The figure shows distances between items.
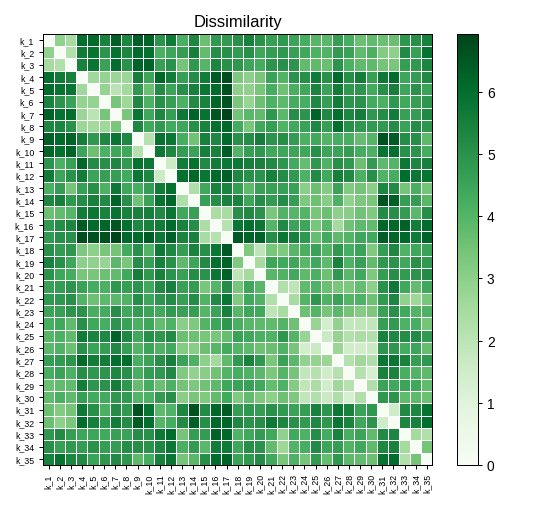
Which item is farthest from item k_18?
k_17
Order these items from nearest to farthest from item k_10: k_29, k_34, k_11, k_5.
k_5, k_29, k_34, k_11
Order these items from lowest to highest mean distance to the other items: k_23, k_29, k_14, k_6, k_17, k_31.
k_29, k_23, k_6, k_14, k_31, k_17
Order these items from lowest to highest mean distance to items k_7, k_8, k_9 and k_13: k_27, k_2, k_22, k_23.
k_22, k_23, k_27, k_2
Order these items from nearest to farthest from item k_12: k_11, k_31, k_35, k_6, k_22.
k_11, k_31, k_6, k_22, k_35
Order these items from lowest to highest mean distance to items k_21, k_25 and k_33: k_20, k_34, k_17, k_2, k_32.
k_34, k_20, k_2, k_17, k_32
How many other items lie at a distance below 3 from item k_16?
3
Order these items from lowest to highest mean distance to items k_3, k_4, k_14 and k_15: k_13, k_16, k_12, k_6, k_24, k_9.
k_13, k_24, k_6, k_16, k_9, k_12
